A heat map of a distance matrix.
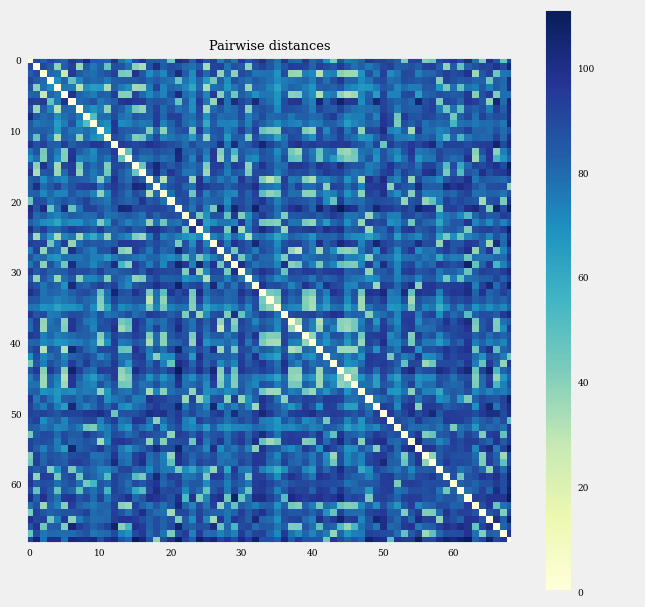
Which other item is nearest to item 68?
18
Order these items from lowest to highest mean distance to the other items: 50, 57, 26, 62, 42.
42, 57, 26, 62, 50
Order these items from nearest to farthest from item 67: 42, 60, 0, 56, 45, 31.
56, 0, 45, 42, 31, 60
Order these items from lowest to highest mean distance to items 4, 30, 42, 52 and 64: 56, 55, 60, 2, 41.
56, 60, 2, 41, 55
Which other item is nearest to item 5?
2
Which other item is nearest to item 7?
4
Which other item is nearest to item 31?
25
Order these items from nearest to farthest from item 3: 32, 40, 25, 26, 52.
26, 25, 40, 52, 32
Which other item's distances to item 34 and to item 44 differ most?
54
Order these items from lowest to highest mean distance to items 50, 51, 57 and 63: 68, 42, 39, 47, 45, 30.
45, 42, 47, 68, 39, 30
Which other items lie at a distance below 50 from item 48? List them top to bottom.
22, 24, 28, 30, 36, 62
